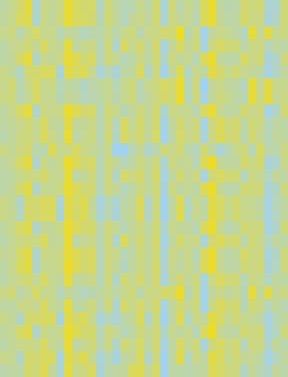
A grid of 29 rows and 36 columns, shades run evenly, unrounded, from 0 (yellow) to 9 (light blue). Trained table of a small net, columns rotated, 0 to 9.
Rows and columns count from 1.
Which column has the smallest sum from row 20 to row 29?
9
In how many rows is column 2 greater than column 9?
25
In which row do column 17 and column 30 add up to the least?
29
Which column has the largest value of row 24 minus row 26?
26
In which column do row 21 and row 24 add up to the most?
21
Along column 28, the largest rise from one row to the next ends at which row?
12
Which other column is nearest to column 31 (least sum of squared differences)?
36
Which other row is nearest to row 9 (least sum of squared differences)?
20
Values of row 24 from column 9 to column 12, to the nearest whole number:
1 6 5 4
